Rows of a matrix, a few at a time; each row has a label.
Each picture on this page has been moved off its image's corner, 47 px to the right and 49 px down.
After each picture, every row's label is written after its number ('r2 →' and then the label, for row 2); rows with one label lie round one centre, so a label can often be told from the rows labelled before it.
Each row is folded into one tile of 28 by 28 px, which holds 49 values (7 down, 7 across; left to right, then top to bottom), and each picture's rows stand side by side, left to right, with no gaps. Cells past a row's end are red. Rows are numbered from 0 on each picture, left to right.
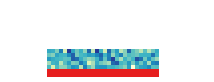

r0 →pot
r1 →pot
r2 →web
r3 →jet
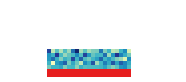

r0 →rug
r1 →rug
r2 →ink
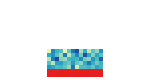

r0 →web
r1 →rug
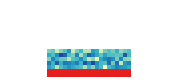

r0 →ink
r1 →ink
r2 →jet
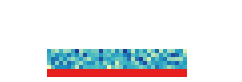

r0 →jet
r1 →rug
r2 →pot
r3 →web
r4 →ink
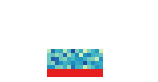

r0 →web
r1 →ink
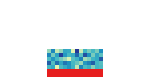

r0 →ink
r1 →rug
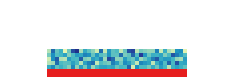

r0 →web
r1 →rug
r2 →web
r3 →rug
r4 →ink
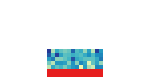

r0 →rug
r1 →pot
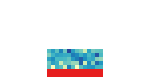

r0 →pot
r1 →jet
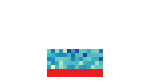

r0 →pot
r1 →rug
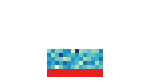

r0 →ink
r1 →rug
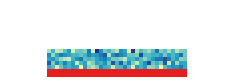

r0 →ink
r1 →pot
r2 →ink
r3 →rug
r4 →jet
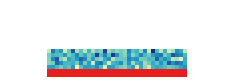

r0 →web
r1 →jet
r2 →rug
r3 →pot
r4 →ink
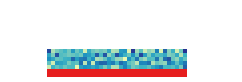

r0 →rug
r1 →jet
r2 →ink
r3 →rug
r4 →web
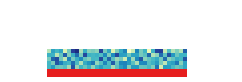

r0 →web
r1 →rug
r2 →ink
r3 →web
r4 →rug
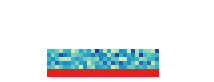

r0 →ink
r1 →pot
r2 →ink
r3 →rug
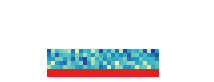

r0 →rug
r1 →web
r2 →pot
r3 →pot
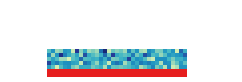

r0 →ink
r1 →rug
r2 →rug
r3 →ink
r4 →pot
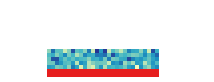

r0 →web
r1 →pot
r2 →rug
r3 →pot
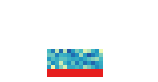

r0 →pot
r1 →ink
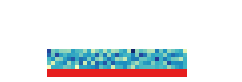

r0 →rug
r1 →jet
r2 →ink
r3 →rug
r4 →ink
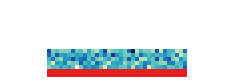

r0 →rug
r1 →jet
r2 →rug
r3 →rug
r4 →web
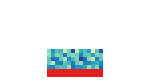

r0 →web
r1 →web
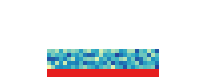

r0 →jet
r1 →ink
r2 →ink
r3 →web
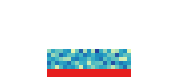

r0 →ink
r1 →pot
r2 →ink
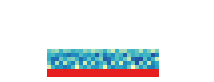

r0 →jet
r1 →jet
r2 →jet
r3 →jet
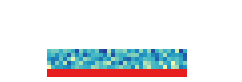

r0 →jet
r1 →rug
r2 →rug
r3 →pot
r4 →pot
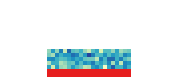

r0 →pot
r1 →ink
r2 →jet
